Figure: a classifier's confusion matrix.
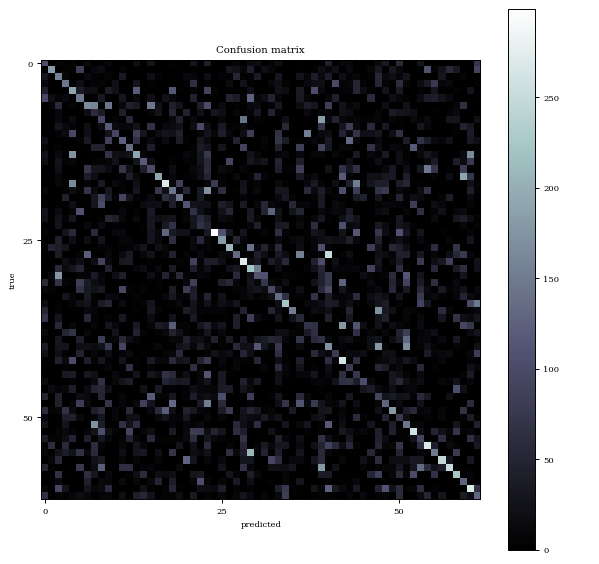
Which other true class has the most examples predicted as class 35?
20
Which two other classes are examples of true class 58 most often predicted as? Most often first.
52, 47
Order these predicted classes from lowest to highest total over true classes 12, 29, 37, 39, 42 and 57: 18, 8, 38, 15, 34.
34, 15, 38, 18, 8
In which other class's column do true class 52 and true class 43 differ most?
8
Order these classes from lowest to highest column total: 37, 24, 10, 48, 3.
10, 37, 24, 3, 48
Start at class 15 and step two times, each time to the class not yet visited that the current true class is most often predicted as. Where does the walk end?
40
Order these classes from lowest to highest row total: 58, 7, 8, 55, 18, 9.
7, 8, 9, 58, 55, 18
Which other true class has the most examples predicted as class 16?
18
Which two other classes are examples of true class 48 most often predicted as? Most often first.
23, 18
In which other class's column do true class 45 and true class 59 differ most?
22
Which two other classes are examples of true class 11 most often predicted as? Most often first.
43, 9
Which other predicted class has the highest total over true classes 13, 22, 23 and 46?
4
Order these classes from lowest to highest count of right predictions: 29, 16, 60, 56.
16, 29, 56, 60
